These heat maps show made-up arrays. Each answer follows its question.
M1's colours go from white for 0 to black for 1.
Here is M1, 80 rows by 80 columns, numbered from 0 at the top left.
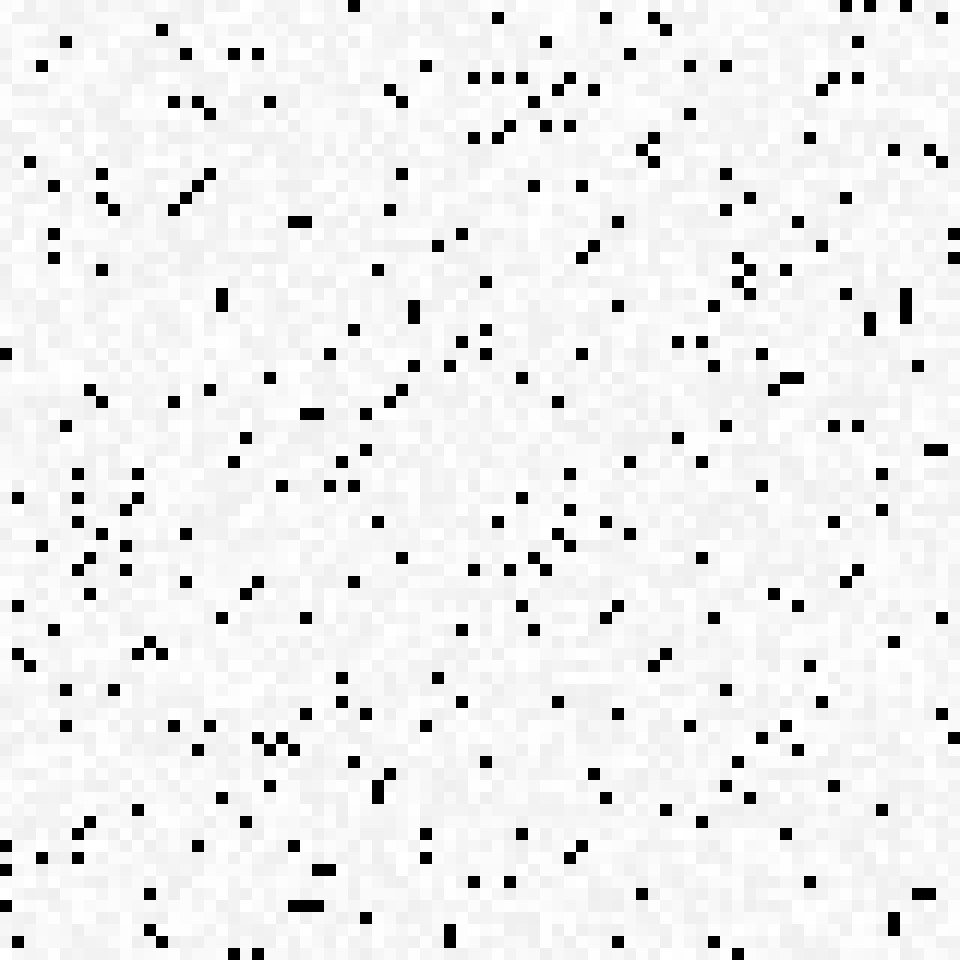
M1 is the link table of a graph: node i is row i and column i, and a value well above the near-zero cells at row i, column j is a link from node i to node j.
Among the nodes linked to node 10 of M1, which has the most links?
node 47
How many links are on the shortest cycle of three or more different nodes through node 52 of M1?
4
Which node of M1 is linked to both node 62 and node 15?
node 16
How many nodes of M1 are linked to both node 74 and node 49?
0
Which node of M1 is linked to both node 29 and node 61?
node 63
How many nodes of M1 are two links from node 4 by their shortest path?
6
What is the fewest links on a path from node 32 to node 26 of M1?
7
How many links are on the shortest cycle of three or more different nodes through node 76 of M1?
5
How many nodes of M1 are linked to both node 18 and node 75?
2
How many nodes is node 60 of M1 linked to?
6
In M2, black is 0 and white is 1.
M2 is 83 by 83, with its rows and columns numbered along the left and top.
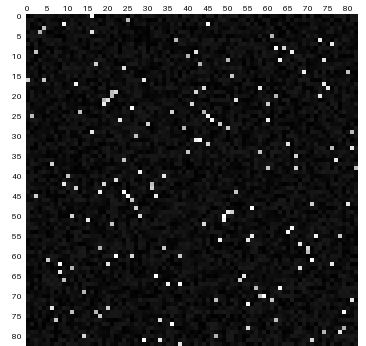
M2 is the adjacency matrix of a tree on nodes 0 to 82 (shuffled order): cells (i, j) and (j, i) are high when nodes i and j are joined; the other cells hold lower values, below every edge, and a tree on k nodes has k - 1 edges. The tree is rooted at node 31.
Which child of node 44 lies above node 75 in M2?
18
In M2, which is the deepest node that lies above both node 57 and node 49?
11
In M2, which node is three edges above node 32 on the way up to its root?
9
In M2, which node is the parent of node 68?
63
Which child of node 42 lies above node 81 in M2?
19
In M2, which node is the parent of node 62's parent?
21
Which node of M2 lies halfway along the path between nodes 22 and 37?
20
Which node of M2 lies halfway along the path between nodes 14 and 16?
71
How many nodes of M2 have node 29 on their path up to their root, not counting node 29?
4
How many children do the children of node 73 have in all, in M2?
1
